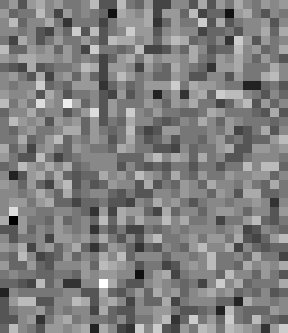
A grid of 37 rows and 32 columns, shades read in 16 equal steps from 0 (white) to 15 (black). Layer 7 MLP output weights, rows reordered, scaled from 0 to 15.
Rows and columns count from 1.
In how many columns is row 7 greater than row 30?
10
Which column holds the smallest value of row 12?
8
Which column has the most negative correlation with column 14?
18
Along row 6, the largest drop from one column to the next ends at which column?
11
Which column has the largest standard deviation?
12
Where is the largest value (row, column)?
25, 2
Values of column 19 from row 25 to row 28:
4 8 8 7
